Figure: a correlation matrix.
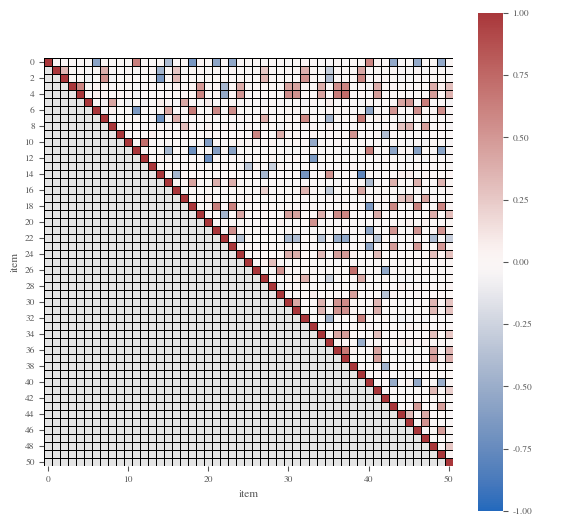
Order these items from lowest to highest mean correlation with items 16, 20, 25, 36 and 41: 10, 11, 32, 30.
10, 11, 32, 30
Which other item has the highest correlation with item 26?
38
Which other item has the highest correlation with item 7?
39
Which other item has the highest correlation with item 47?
5
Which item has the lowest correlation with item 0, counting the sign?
18
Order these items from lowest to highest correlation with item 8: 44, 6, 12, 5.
12, 6, 44, 5
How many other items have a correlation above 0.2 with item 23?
7
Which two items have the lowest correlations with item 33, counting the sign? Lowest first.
12, 10
